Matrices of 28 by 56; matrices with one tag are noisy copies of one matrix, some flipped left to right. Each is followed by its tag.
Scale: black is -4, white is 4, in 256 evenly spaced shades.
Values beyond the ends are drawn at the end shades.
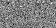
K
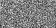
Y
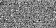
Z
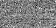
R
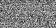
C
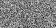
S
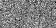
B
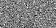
S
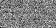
R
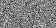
S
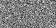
K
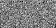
Y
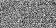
Z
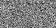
K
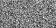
Y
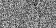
B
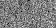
B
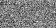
Z
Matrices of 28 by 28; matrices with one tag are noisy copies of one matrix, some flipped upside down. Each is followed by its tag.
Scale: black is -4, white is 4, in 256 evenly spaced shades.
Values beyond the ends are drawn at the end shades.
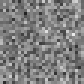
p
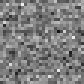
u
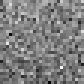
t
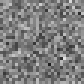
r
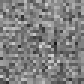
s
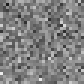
r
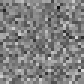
r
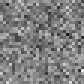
r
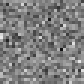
r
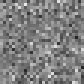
p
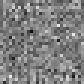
p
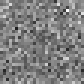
r
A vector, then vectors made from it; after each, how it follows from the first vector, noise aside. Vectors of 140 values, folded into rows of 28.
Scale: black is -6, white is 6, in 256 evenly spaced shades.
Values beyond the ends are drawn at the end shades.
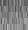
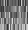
reversed, negated, scaled up.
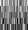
negated, scaled up.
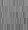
negated, shrunk.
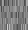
sign-scrambled.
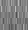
negated, partly zeroed.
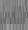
wrapped around, negated, shrunk.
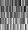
reversed, negated, scaled up.
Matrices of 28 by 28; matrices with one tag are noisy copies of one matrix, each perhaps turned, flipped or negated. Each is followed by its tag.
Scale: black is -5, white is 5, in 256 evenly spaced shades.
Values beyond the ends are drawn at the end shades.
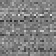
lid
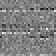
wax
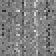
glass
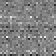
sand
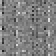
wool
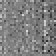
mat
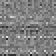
sand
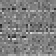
wax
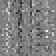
glass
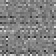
sand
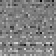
mat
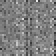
sand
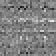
glass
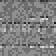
wax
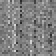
lid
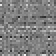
sand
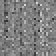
lid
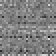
sand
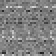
wool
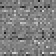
wool
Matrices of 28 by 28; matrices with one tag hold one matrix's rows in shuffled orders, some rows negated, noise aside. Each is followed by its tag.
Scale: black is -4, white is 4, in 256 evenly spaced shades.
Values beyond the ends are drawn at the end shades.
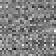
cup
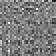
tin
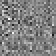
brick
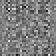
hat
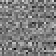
cup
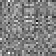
tin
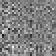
brick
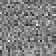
tin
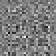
hat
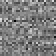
cup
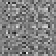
hat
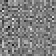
brick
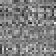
cup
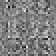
hat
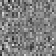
brick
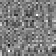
tin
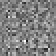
hat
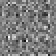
hat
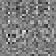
hat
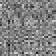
tin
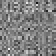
tin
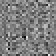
hat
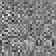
brick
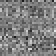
cup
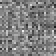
cup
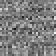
cup
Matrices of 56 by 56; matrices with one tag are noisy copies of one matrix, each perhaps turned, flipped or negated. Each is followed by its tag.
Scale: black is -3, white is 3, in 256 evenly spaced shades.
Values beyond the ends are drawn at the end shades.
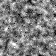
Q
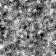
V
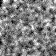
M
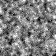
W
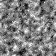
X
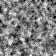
W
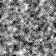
X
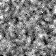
W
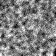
M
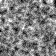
M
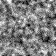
V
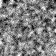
M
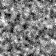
X
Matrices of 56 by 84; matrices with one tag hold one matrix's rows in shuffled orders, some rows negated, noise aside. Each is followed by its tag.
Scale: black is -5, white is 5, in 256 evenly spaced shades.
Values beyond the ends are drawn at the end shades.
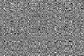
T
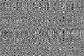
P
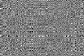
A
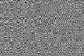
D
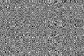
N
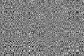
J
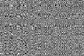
D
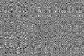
D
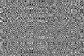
A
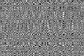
P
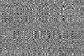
P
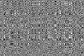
T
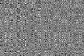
D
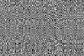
N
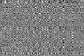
P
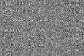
J
